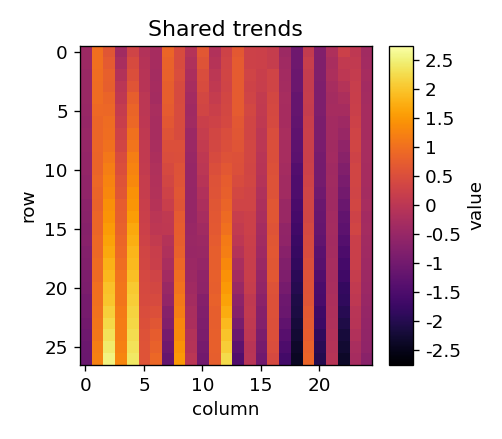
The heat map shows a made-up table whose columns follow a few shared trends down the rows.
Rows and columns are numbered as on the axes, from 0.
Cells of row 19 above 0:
13
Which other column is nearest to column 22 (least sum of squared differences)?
20
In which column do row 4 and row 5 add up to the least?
18
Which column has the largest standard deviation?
22
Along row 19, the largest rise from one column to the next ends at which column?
19
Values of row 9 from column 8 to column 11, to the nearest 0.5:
0.5 -0.5 0 0.5
